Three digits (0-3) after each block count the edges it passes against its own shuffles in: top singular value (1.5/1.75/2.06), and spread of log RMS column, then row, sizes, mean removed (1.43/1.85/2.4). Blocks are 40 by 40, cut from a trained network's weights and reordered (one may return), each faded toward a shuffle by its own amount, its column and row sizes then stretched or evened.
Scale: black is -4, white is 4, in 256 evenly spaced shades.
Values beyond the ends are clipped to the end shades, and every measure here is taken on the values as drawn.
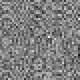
3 0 0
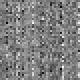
2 3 0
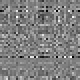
3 1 3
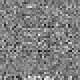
2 1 2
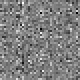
1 3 1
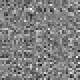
2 2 1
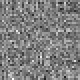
2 0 1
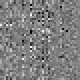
1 3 0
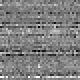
3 1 3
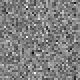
0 1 0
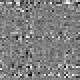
0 2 3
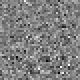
1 1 1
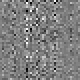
1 3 0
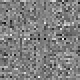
1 2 2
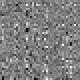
0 3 1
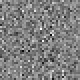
0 2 0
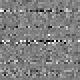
2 0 3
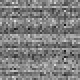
3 2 0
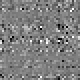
1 2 3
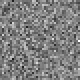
0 2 0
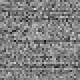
1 0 1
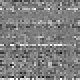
2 1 3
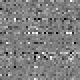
0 1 3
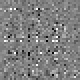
1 2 2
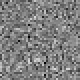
1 1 0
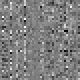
1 3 1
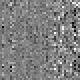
0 3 0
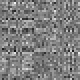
3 3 2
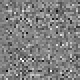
1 2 2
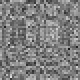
3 2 0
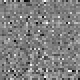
0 1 3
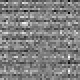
3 2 2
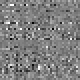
0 1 3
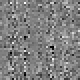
0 3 1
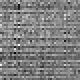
3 3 0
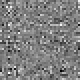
0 2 2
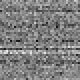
2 0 2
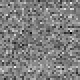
0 1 0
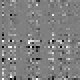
2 3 3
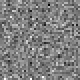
1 0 1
